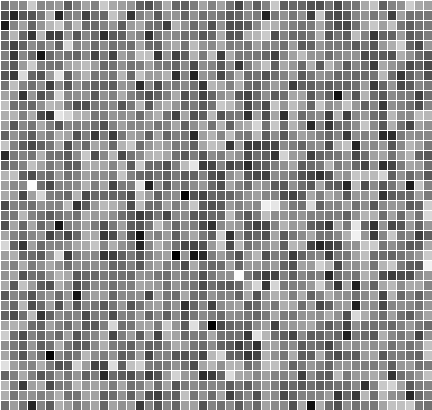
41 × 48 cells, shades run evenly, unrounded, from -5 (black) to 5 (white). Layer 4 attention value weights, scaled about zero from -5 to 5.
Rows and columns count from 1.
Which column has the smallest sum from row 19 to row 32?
23
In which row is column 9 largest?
37
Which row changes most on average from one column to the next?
19
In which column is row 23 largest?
40
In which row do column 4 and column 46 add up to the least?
4
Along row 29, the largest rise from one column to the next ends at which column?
31
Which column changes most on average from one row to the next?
44
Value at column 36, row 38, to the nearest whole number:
-1
